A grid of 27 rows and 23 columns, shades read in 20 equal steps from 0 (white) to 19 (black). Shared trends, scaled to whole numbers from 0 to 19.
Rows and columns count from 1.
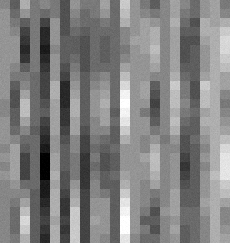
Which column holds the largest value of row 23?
5
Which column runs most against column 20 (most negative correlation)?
15
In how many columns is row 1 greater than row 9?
9
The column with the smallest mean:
13
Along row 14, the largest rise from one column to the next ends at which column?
7
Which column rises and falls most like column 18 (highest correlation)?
21
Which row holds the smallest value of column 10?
25
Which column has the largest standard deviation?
3
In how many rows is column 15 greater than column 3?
10
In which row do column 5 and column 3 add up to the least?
1
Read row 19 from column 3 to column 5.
14 11 19
